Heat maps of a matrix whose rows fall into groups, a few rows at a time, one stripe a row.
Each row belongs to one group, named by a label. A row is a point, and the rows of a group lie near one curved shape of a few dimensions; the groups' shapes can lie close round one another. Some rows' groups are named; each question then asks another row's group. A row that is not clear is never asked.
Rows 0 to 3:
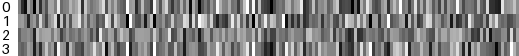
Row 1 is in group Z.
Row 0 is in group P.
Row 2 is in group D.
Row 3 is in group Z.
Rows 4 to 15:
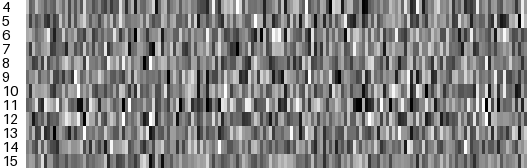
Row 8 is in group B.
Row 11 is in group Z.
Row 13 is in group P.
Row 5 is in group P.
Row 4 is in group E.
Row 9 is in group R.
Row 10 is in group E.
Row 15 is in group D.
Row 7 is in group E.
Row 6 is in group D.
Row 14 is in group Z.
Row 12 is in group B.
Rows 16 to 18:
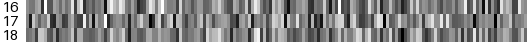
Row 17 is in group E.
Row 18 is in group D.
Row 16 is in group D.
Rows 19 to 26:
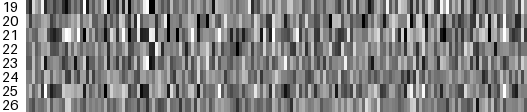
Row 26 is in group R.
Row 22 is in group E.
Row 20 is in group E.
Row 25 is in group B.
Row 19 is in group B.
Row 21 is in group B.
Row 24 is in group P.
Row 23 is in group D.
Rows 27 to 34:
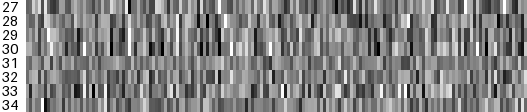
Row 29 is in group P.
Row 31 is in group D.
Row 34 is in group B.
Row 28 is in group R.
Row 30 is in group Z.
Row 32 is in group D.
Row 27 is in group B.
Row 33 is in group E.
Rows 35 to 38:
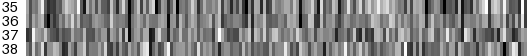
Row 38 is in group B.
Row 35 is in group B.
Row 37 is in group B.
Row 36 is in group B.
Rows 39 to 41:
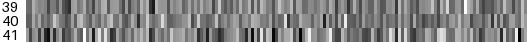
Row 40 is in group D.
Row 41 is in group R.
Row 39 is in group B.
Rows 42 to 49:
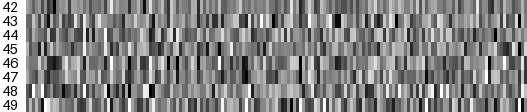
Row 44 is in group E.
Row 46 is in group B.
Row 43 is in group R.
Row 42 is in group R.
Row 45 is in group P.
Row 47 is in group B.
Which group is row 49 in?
P
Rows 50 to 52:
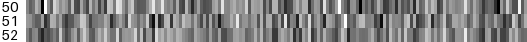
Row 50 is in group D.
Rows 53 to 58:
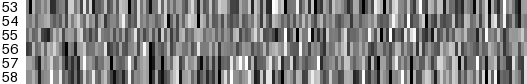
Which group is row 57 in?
Z
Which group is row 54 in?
E
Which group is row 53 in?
E
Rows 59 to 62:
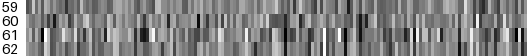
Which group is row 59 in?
B
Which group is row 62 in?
D
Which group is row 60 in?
R
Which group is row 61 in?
D
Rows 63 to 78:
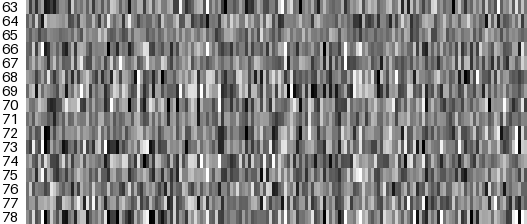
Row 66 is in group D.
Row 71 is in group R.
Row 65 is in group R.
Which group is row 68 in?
Z
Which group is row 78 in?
D
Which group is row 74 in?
Z
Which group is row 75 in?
D
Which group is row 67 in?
D
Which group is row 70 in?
B
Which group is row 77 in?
E
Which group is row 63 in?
R
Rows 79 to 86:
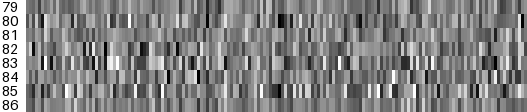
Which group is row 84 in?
E
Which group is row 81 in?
D
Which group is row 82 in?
R
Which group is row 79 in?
P
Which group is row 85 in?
Z
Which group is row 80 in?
P
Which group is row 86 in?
R
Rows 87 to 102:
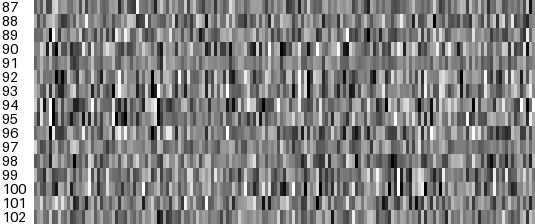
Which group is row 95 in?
B
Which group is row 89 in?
D
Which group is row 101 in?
P
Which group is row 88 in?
E
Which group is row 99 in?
Z
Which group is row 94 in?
P
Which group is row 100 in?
Z
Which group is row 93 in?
R
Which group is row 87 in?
P
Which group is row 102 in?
D
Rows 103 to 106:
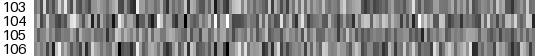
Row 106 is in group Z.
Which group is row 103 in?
Z
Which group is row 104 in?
R
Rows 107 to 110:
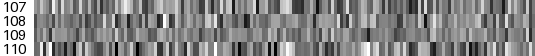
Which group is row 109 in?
P
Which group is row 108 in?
E
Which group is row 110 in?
D
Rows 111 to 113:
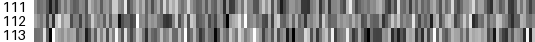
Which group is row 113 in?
D
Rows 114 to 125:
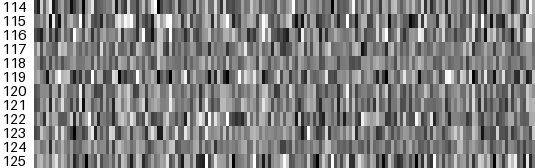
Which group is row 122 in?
Z
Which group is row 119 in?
Z
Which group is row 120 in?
D
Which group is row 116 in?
Z
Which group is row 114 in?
D
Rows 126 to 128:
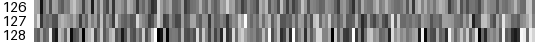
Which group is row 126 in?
R
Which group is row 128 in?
D
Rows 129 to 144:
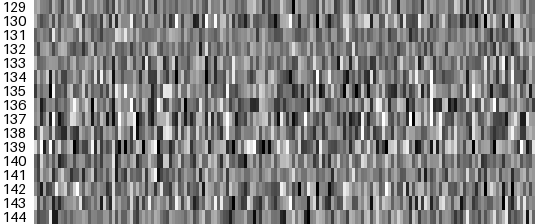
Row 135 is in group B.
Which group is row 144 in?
B
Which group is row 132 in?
D
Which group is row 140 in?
E
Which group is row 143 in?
R
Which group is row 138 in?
B
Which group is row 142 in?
R
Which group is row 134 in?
R
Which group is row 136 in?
B
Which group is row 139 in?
P
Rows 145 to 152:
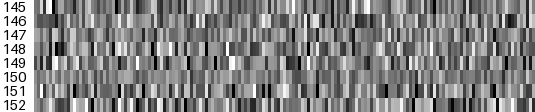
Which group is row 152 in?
B
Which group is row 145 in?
D
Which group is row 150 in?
D
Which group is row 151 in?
P
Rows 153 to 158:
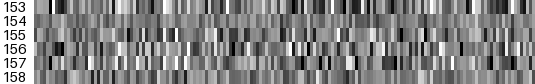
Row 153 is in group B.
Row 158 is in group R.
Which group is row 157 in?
B
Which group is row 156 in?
R
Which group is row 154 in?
D
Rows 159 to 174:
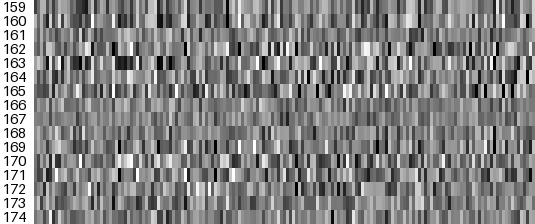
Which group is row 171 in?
R
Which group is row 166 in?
D
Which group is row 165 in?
R
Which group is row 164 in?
P
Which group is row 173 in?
R
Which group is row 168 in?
D
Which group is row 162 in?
D
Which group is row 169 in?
Z
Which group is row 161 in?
P
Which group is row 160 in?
P
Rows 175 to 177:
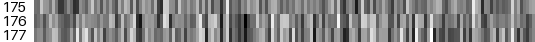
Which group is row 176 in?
E
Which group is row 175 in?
B
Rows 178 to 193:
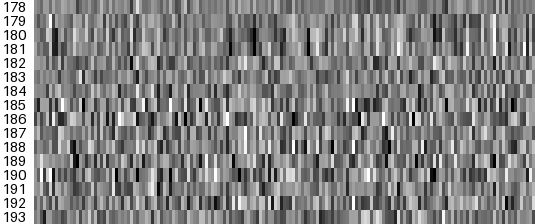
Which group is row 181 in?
B
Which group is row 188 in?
Z
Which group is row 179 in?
B
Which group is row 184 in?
P
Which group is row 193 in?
Z
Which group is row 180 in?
B
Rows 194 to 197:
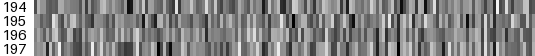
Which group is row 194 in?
E
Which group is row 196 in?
Z
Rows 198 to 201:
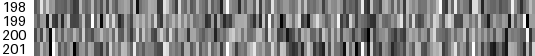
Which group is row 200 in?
P
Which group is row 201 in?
B
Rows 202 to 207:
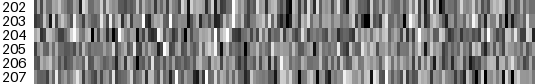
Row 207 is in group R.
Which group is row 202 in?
R
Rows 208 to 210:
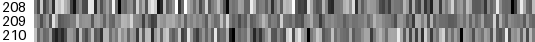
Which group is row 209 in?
B
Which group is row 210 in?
R
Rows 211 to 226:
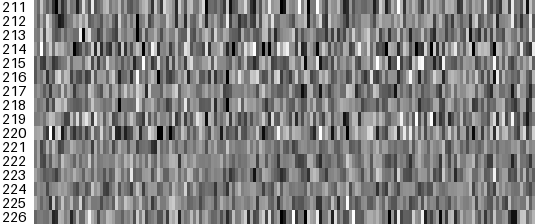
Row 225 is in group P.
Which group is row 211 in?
R
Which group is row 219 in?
E
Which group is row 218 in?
P
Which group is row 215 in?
Z
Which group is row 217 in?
B
